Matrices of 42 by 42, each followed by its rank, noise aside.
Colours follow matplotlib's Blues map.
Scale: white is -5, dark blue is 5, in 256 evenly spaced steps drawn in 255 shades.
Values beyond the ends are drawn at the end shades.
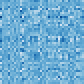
four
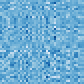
four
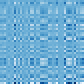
one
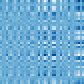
one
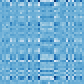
one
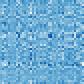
three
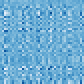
three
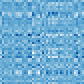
three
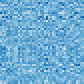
four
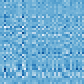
three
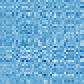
three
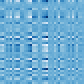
one
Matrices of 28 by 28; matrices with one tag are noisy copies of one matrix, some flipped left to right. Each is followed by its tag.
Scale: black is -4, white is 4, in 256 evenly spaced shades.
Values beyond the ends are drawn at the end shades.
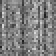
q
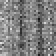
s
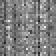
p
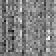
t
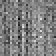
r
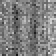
s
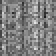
q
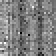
s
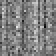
q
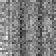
s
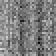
s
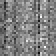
p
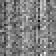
p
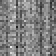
p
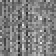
r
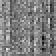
t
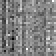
t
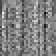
q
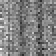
s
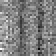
s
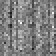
q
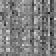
t
